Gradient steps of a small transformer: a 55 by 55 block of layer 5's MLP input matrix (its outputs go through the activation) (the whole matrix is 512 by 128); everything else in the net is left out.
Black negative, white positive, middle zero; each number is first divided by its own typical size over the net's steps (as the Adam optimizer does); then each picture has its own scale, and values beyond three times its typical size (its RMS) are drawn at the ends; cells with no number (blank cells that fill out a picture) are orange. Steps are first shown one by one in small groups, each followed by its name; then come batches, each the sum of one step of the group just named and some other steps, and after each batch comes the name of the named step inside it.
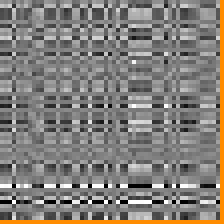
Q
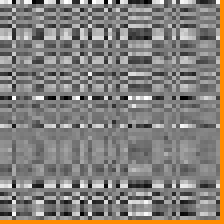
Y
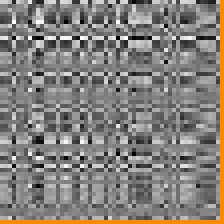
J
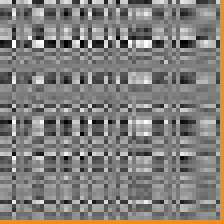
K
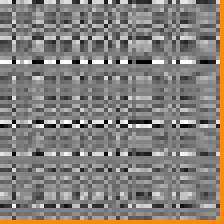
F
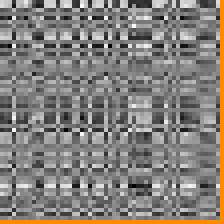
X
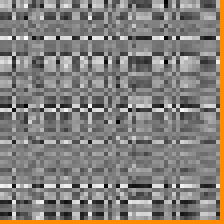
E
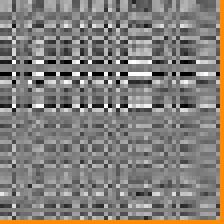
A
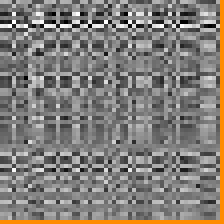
J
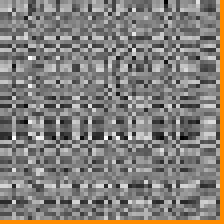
E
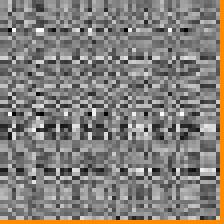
A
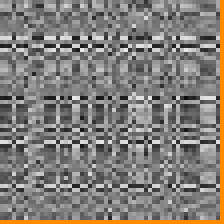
X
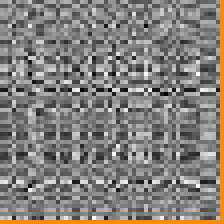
A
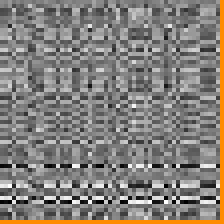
Q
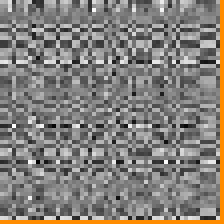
F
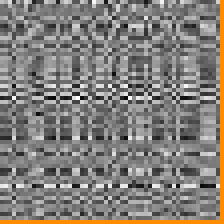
Y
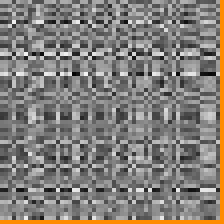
J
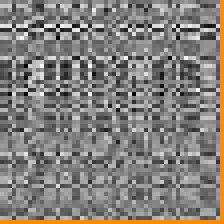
A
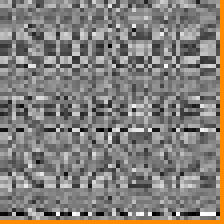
X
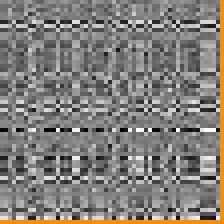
J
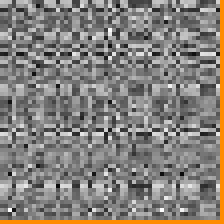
X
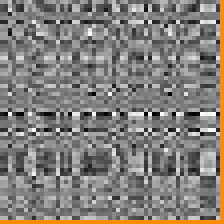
J
